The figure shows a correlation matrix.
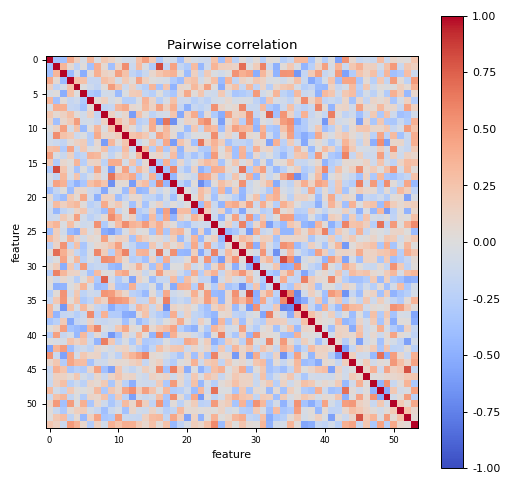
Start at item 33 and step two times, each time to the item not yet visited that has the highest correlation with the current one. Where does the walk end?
12
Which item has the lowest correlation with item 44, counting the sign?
39
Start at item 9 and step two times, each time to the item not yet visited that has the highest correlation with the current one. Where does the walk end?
35
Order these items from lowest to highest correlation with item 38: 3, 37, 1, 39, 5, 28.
3, 28, 1, 5, 39, 37
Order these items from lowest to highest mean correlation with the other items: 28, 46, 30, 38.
38, 30, 46, 28
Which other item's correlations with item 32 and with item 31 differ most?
37
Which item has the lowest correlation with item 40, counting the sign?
9
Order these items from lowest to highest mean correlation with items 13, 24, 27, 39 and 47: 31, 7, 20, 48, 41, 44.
20, 41, 44, 48, 31, 7
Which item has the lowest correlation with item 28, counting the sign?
33
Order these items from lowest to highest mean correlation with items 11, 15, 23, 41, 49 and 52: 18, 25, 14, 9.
25, 14, 18, 9
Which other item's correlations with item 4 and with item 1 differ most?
16
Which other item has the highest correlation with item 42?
2
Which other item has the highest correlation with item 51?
36
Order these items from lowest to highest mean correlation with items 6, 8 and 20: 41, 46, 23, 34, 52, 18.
52, 46, 23, 18, 34, 41
